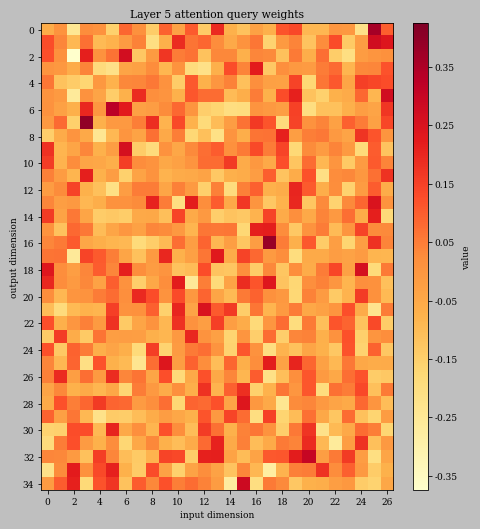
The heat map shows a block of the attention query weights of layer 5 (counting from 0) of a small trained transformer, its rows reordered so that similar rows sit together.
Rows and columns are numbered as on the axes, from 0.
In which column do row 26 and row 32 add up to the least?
25
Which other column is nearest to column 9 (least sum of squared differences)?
4
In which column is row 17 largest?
13
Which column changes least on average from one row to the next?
20
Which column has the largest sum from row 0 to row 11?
26
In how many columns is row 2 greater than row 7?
12
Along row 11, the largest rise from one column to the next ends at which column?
3
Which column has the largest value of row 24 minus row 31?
0
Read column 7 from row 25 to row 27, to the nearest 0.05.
-0.25 0.05 0.05
